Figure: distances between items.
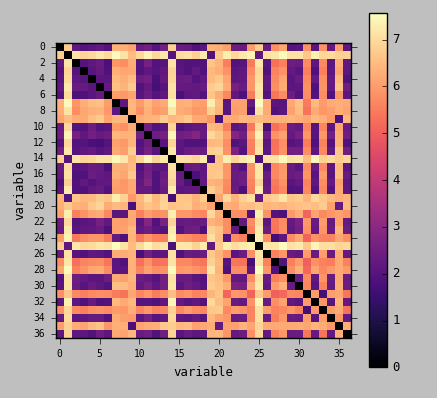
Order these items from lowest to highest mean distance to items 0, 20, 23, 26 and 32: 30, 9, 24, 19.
30, 9, 24, 19
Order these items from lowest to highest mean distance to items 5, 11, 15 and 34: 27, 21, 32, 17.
32, 17, 27, 21
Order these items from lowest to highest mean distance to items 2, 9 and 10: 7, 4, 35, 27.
4, 35, 27, 7
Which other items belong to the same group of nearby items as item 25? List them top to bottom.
1, 14, 19
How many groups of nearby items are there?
5
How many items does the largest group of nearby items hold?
22
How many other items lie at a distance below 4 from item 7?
5
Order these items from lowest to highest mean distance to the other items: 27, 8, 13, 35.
13, 27, 8, 35
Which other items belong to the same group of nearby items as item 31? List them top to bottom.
33
